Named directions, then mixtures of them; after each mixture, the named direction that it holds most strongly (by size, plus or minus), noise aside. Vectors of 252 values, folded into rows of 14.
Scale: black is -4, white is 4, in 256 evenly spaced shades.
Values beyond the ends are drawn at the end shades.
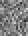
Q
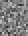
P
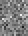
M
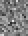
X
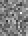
Q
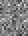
M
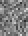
Q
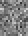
Q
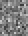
P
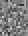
P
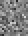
X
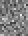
X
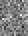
M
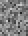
P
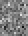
M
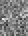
M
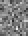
Q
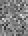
M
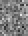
M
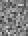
P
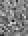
X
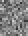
Q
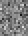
M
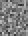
P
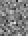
X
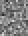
X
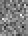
M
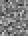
P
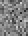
Q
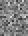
M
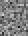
P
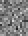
Q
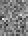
M
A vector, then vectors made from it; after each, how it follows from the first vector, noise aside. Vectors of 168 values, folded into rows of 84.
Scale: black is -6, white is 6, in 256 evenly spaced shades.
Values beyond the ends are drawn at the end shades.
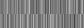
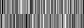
wrapped around, scaled up.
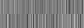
negated, partly zeroed.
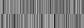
reversed, negated.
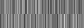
wrapped around, negated.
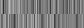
reversed, negated.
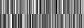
wrapped around, scaled up.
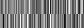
scaled up.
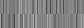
reversed, negated, partly zeroed.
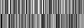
wrapped around, scaled up.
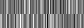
scaled up.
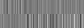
negated, partly zeroed.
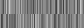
reversed, negated.
